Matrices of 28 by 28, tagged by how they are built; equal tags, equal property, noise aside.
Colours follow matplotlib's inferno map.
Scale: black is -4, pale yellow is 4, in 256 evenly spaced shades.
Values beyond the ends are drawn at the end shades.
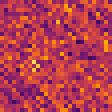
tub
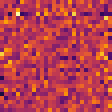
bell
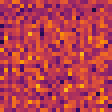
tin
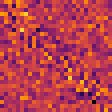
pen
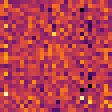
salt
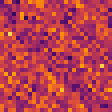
tub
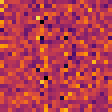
salt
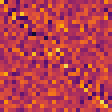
pen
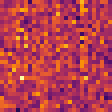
tin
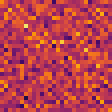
tub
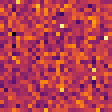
salt
